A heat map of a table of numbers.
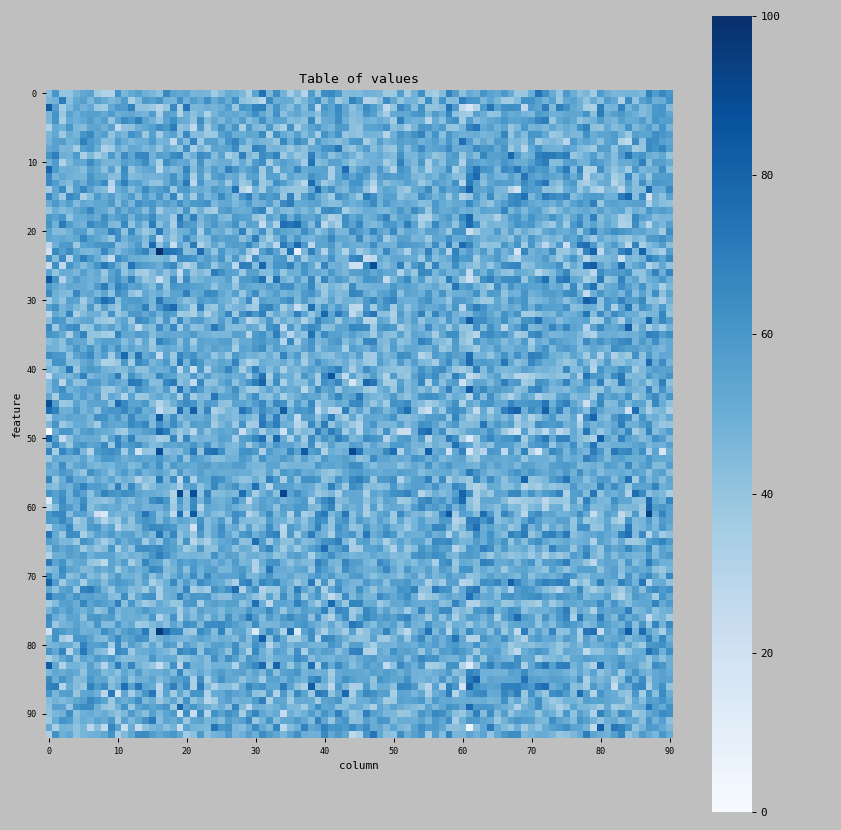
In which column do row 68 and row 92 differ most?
61
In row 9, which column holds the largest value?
67
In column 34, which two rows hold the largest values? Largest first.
58, 46
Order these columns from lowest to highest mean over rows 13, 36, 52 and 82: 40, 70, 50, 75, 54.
40, 70, 75, 54, 50
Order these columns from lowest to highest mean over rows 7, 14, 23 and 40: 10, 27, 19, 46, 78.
46, 10, 19, 78, 27
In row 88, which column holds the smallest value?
23
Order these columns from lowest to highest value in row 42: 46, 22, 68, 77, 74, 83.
77, 74, 68, 22, 83, 46
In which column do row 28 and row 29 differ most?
78
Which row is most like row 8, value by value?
65
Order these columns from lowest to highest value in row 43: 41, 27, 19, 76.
76, 41, 27, 19
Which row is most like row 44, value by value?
26
